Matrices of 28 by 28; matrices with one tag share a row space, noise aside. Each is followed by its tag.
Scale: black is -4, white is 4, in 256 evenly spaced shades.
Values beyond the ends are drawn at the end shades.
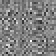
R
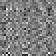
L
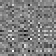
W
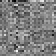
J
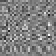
L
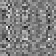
L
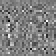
R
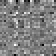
J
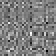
R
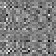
L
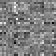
J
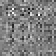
W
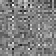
W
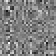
R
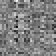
J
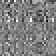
R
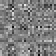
W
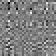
R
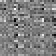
J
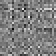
W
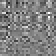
L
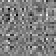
R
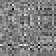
W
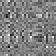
R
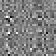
R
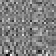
R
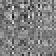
W
